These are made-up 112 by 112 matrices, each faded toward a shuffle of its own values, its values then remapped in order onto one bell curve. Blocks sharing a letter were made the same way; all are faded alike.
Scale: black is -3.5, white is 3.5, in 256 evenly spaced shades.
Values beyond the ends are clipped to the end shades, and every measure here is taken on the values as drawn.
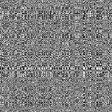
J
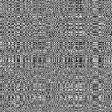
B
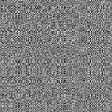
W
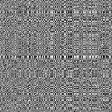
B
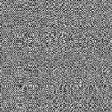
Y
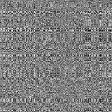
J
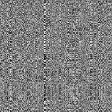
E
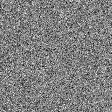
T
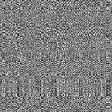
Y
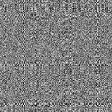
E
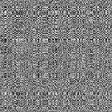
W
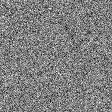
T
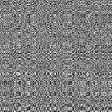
W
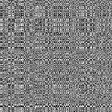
B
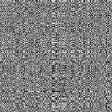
J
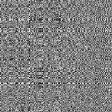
J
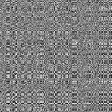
B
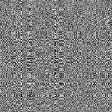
J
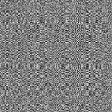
W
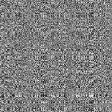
E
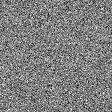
T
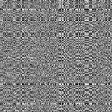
B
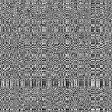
B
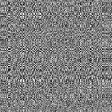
W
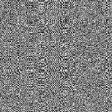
E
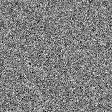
T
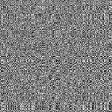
Y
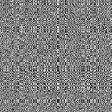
B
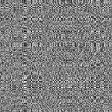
W
